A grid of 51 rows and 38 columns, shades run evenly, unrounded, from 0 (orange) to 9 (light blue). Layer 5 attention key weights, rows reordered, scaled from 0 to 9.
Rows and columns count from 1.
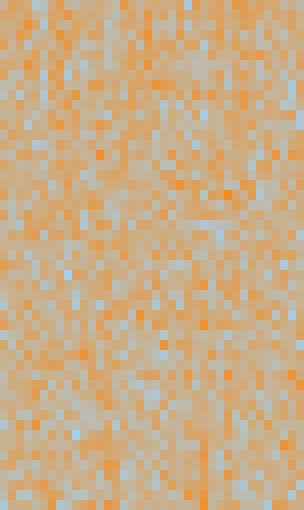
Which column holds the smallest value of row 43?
5
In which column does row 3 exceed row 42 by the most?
6
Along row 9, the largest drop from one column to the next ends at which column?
38
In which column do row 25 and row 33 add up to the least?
13
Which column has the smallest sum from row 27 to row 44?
14
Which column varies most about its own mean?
26
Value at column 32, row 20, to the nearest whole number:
2
